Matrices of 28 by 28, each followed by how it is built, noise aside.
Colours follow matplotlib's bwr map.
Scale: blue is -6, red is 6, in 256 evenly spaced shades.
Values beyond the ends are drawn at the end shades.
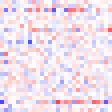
uneven rows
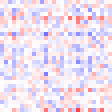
low rank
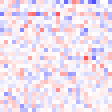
uneven rows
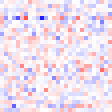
uneven rows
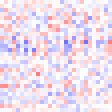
low rank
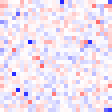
sparse
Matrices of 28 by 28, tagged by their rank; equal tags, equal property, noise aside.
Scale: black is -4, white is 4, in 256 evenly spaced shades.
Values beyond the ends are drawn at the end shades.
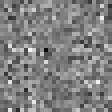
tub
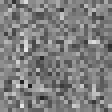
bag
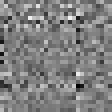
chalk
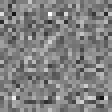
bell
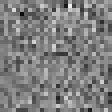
bag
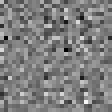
bell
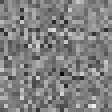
bag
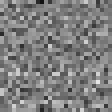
tub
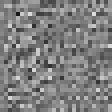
bell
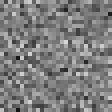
bag
